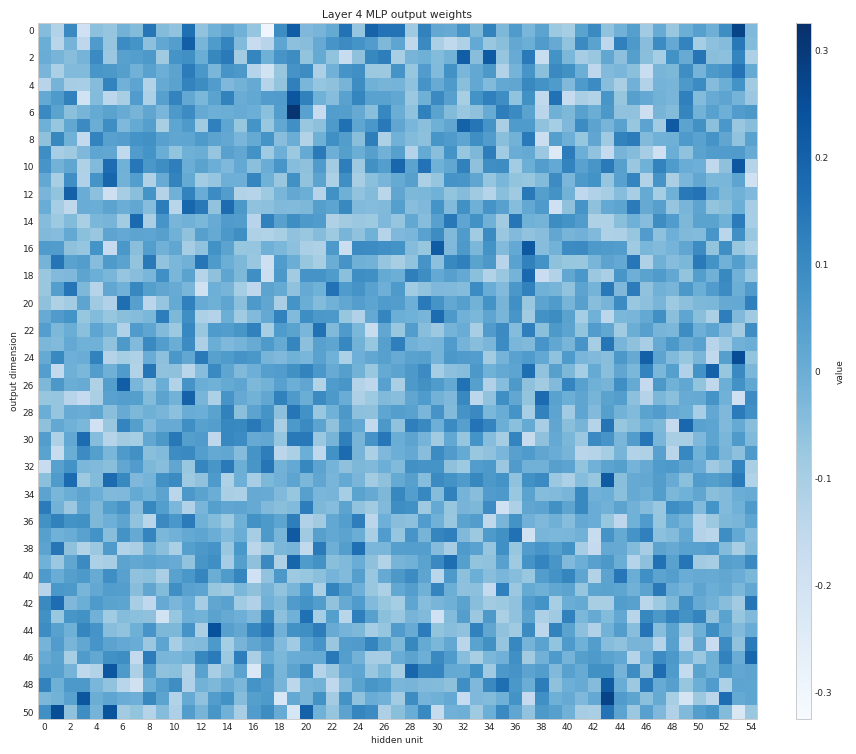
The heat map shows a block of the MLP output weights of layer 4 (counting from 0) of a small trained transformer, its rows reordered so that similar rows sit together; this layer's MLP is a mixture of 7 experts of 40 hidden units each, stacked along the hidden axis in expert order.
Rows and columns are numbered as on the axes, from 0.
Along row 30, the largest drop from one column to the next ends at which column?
37
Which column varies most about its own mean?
19
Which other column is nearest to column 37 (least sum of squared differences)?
50
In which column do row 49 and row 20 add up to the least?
18
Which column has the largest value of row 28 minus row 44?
38
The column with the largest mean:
11
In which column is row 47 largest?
5
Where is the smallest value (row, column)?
0, 17
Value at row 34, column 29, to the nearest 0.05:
0.1
